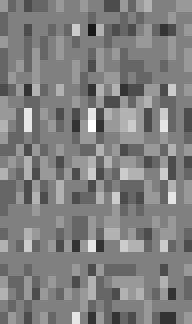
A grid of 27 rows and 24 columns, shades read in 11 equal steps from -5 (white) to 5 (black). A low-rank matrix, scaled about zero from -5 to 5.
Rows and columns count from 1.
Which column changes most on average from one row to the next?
12
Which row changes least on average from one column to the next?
22
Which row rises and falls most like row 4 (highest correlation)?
1
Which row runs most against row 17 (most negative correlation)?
25
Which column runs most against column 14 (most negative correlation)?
19
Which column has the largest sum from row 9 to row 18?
10
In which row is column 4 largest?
8
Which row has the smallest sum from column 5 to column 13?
27
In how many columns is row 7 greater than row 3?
6
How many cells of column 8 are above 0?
7
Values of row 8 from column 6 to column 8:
1 0 -2
